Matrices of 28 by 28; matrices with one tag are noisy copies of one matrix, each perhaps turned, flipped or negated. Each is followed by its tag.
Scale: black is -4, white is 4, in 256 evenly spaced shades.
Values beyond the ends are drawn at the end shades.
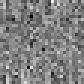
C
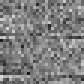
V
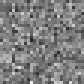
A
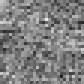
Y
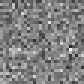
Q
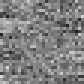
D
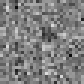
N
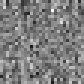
C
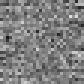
C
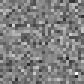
Q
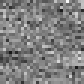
D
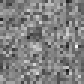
N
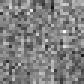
Y
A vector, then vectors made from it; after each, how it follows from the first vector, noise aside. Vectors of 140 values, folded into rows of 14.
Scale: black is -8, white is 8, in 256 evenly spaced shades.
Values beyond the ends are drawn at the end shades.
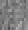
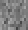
negated.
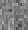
negated.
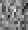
wrapped around, negated, scaled up.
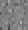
partly zeroed.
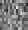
wrapped around, negated, scaled up.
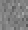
wrapped around, partly zeroed.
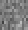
copied.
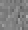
wrapped around, partly zeroed.
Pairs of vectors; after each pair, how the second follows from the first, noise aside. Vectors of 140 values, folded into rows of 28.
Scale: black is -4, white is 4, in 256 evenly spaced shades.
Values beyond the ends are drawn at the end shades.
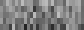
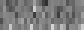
negated, partly zeroed.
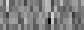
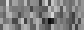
sign-scrambled.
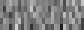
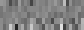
negated, partly zeroed.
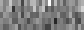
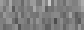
shrunk.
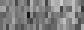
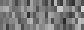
sign-scrambled.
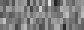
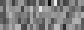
sign-scrambled.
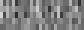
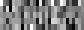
wrapped around, negated, scaled up.
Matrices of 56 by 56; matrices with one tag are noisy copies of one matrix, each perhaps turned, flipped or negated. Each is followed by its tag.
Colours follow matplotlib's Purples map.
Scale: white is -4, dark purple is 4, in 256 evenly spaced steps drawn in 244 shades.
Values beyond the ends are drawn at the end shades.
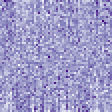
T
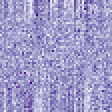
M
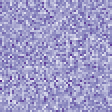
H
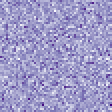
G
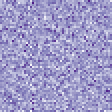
H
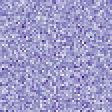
H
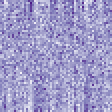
M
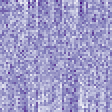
M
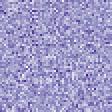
H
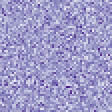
G
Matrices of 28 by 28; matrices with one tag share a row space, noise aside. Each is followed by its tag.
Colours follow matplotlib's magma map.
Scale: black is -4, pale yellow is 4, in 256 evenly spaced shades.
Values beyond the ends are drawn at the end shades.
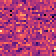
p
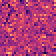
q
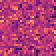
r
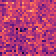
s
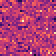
p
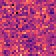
s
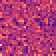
p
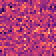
p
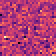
p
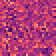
q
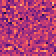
q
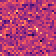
s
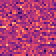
p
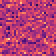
s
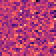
r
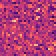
r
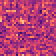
s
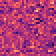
r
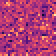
q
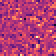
r
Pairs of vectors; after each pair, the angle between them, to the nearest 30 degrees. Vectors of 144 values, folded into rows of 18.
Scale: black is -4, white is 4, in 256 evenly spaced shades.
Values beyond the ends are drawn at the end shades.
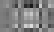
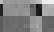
90 degrees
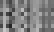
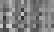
150 degrees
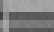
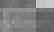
60 degrees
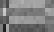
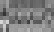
150 degrees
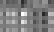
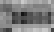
120 degrees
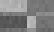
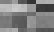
60 degrees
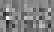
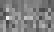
30 degrees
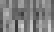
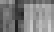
60 degrees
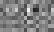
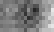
60 degrees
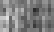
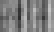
120 degrees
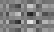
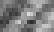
120 degrees
